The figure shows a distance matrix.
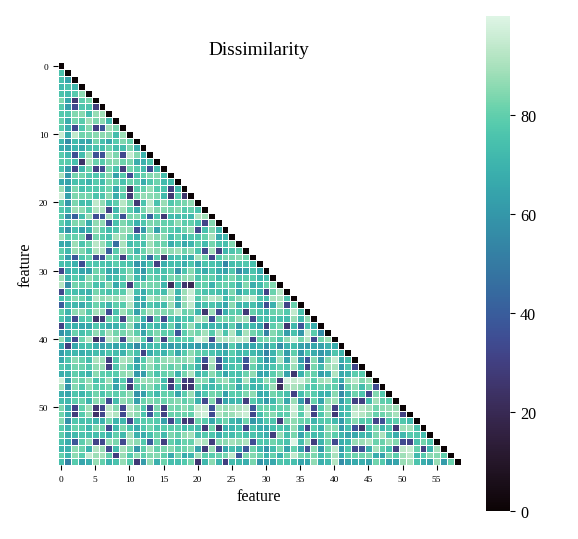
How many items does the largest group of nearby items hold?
13
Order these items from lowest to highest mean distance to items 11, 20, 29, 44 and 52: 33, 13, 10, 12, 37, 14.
14, 10, 12, 33, 37, 13
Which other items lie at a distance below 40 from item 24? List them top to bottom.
11, 20, 58
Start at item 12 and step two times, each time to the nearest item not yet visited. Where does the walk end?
30
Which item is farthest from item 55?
34
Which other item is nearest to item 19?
32
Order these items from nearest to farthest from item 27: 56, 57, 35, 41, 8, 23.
23, 56, 41, 35, 8, 57
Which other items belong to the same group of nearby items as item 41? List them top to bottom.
1
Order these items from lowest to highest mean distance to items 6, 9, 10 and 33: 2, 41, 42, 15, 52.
15, 2, 52, 41, 42
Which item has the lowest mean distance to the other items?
41
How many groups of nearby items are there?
13
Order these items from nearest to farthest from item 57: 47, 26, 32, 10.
26, 47, 32, 10
